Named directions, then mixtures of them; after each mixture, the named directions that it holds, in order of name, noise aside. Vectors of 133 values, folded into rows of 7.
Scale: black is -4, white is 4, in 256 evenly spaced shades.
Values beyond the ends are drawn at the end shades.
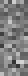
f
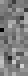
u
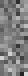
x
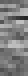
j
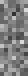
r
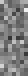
r.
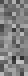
f, r, x.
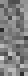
r, u, x.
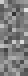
r.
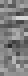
f, j.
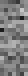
j, u, x.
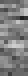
j.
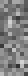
f, u, x.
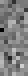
u.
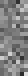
x.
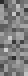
r, x.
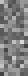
r, u.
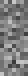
f.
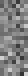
x.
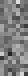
x.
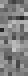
j, u.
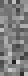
f, u, x.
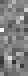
u.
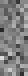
u, x.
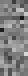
j, u.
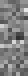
j, r.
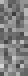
r, u.
